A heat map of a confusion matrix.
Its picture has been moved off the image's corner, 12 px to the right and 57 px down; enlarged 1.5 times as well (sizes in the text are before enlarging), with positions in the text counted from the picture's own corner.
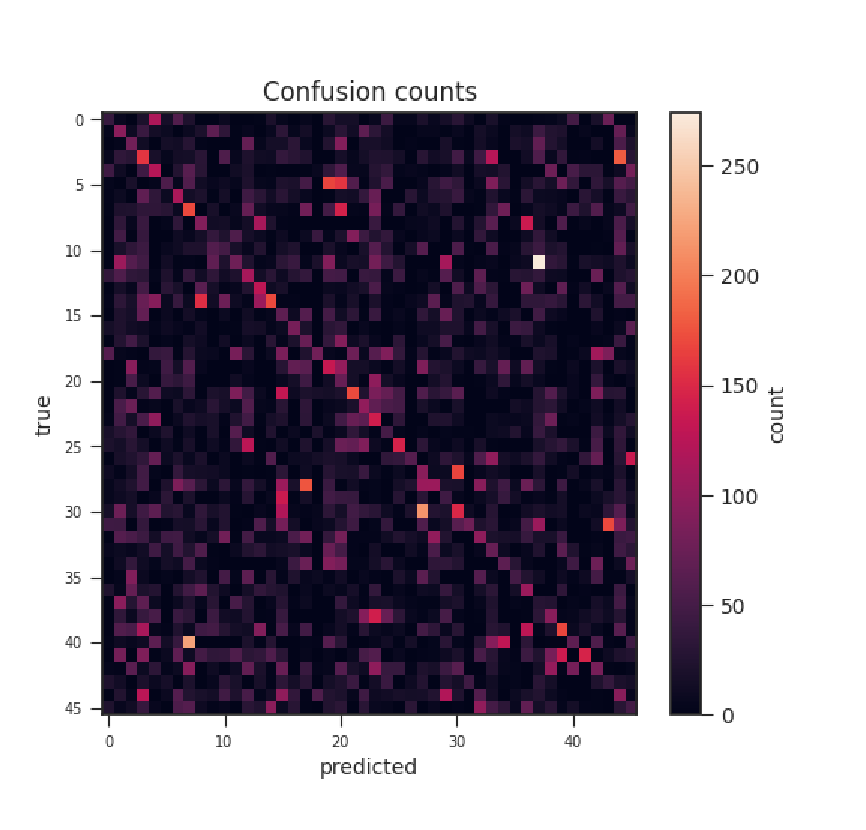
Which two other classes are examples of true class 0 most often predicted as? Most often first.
4, 43
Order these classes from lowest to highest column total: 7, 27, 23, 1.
27, 1, 7, 23
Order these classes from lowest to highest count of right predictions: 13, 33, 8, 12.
33, 8, 12, 13
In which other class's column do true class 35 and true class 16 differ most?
2
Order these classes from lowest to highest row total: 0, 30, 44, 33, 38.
0, 33, 38, 44, 30
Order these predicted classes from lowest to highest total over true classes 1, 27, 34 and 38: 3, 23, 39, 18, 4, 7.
18, 39, 4, 7, 3, 23
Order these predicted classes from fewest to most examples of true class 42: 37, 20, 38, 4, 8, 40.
8, 37, 4, 20, 40, 38
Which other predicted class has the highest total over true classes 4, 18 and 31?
43
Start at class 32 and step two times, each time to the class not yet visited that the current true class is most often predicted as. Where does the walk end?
17
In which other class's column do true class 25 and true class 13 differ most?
12
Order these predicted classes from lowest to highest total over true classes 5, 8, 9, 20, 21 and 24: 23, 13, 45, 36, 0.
0, 45, 13, 36, 23
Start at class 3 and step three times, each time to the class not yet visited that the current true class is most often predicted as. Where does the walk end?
15
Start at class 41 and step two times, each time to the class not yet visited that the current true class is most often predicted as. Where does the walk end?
36
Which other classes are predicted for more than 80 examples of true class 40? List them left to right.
7, 33, 34
